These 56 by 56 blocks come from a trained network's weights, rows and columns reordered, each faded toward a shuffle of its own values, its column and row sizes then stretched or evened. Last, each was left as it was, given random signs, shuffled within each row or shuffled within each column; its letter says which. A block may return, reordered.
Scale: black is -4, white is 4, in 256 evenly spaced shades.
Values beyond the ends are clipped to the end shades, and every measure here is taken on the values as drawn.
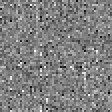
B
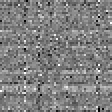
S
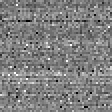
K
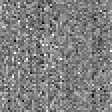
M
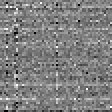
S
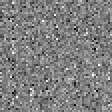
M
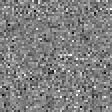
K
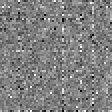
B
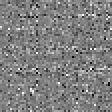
S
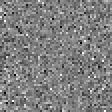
M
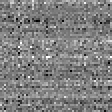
S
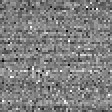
K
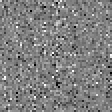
M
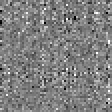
S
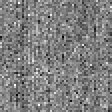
M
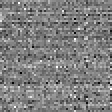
S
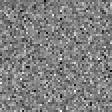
M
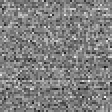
K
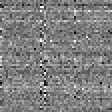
S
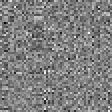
S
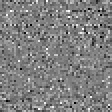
K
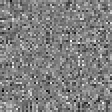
S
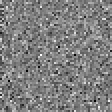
M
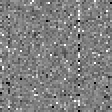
M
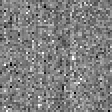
M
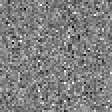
M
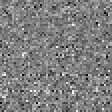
B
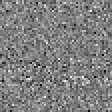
K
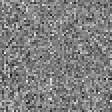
M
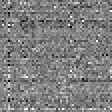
S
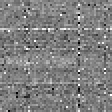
S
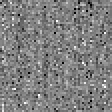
M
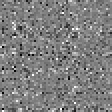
B
